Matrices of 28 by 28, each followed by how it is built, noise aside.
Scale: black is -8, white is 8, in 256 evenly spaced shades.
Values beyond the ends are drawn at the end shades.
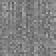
blocks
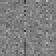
uneven columns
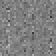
uneven columns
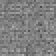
blocks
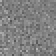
lower triangular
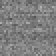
blocks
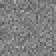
repeating rows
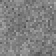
smooth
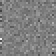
uneven columns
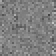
uneven columns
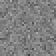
repeating rows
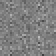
uneven columns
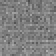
blocks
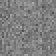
blocks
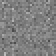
uneven columns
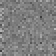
uneven columns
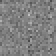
uneven columns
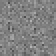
uneven columns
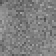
smooth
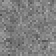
smooth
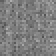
blocks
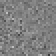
lower triangular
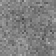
smooth
